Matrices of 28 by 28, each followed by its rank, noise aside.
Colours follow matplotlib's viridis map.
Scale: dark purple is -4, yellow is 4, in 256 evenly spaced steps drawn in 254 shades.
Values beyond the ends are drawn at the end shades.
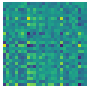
one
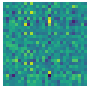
three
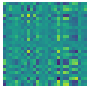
two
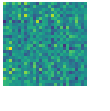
four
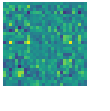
three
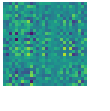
three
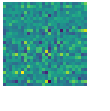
four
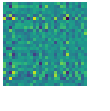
two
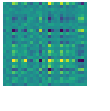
one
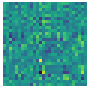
four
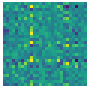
three
